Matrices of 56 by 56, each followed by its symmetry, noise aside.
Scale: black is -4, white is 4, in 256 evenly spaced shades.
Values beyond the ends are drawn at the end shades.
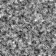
symmetric across the other diagonal.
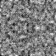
mirrored top to bottom.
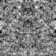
mirrored left to right.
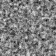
antisymmetric.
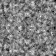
mirrored top to bottom.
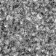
symmetric across the other diagonal.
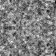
mirrored top to bottom.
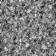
same after a half turn.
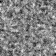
same after a half turn.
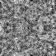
mirrored top to bottom.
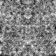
mirrored left to right.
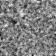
antisymmetric.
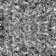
mirrored top to bottom.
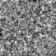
symmetric.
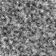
symmetric.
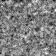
no symmetry.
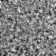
antisymmetric.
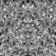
mirrored left to right.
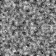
mirrored top to bottom.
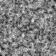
same after a half turn.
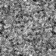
same after a half turn.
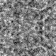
mirrored top to bottom.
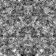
mirrored left to right.
